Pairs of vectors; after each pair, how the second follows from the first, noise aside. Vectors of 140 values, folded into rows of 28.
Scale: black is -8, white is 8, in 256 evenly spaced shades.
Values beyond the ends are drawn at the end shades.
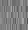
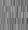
sign-scrambled.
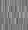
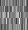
reversed, scaled up.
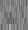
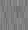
reversed, shrunk.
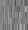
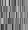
reversed, scaled up.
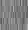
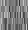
wrapped around, negated, scaled up.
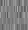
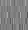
reversed, negated, partly zeroed.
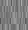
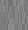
wrapped around, shrunk.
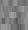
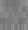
wrapped around, negated, shrunk.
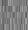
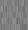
reversed, shrunk.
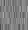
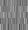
sign-scrambled.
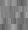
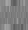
reversed, negated, partly zeroed.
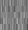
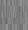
wrapped around, shrunk.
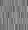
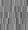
sign-scrambled.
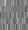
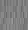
wrapped around, shrunk.
